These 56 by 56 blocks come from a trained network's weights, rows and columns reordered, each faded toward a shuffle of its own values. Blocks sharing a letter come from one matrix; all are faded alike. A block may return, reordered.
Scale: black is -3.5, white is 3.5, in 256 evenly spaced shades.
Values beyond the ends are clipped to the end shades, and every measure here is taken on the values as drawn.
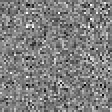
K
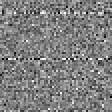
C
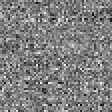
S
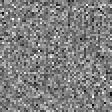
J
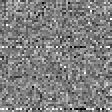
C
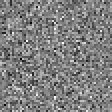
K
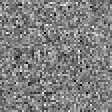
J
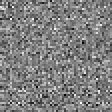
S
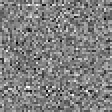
S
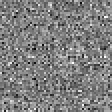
S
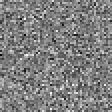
J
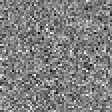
J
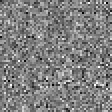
K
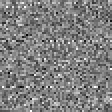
S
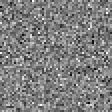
J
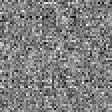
S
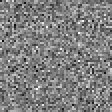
K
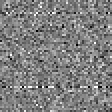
C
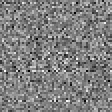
S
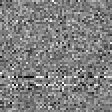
C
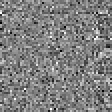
K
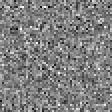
S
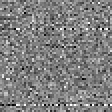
C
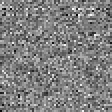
S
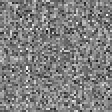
K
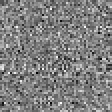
S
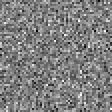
J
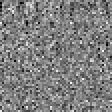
K
